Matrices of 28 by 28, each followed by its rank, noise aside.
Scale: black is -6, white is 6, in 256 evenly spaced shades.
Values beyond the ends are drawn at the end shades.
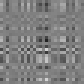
one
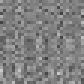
four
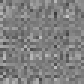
four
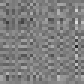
two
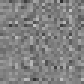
four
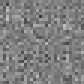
six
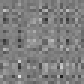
two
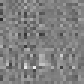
four
